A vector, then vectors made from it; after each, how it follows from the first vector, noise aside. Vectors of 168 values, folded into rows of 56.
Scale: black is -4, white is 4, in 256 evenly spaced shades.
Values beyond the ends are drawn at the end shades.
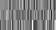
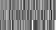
copied.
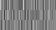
reversed, shrunk.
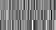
copied.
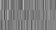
reversed, shrunk.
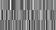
wrapped around.
